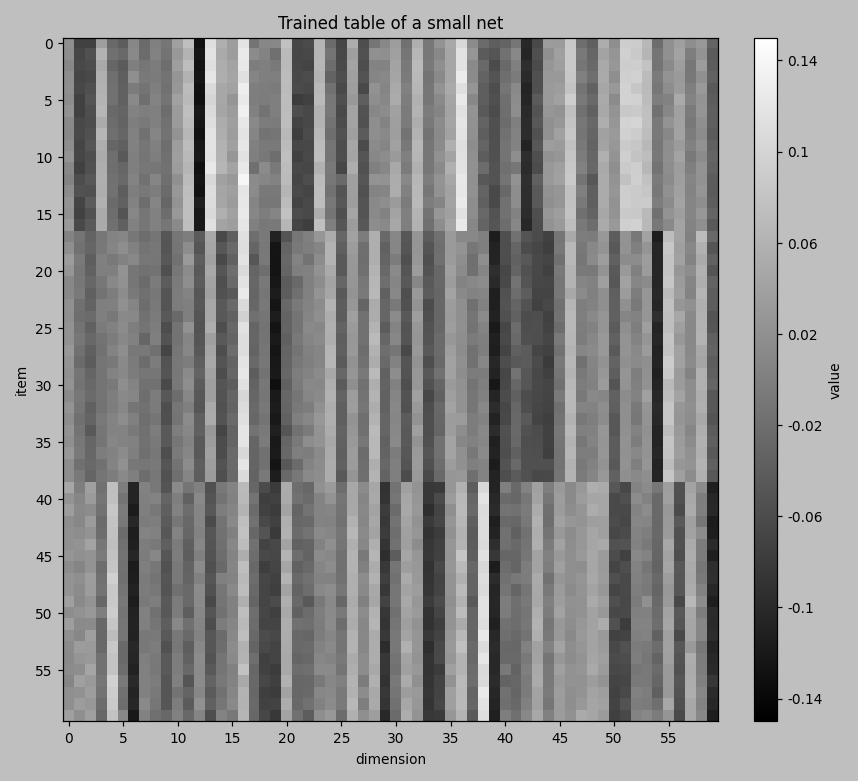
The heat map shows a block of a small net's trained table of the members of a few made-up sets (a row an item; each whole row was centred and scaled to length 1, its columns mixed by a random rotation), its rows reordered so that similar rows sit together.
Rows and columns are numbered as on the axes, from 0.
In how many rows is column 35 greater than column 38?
39
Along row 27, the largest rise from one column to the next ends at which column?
55
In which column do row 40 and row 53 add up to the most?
38
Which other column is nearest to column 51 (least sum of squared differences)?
13
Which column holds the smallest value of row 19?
19
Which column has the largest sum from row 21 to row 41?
16
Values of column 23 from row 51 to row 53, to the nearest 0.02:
0 0 0
